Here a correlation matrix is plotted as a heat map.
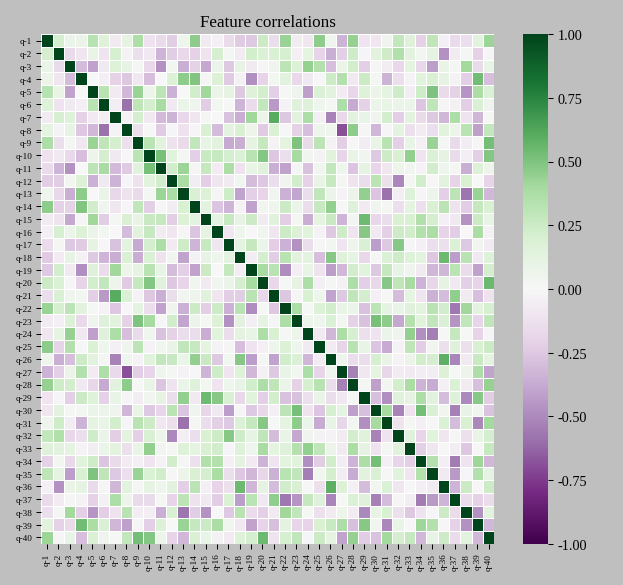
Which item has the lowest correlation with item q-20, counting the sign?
q-34
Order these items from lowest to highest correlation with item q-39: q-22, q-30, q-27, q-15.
q-30, q-22, q-15, q-27
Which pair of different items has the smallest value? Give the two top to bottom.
q-8, q-27
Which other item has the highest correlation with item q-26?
q-36
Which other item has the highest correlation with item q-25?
q-1
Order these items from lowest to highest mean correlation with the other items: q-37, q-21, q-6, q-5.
q-37, q-21, q-6, q-5
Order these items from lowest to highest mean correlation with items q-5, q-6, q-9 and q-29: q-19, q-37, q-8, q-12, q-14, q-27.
q-8, q-12, q-37, q-27, q-19, q-14
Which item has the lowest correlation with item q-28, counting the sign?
q-27
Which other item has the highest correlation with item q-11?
q-10
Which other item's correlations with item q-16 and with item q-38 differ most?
q-29
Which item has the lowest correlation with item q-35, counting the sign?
q-24
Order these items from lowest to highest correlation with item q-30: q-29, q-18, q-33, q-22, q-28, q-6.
q-28, q-29, q-33, q-18, q-6, q-22
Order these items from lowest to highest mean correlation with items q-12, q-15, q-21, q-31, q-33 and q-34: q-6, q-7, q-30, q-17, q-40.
q-6, q-17, q-40, q-7, q-30
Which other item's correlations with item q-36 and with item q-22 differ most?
q-2
